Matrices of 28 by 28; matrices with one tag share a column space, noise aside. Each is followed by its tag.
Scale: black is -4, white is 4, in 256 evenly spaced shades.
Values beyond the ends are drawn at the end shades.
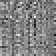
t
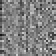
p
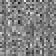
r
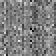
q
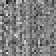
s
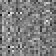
r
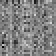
s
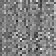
p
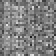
q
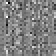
t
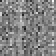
r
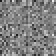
q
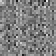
q
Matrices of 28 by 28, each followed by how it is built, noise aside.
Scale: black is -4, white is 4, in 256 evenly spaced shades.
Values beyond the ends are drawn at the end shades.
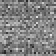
blocks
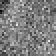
smooth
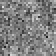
smooth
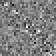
banded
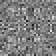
low rank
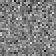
noise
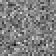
noise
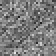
Hankel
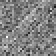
Hankel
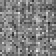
blocks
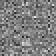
low rank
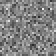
noise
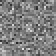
blocks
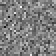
noise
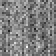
blocks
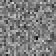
repeating rows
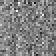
blocks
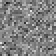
Hankel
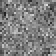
smooth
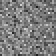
repeating rows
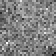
smooth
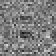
low rank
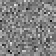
noise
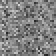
repeating rows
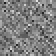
Toeplitz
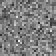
noise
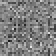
blocks
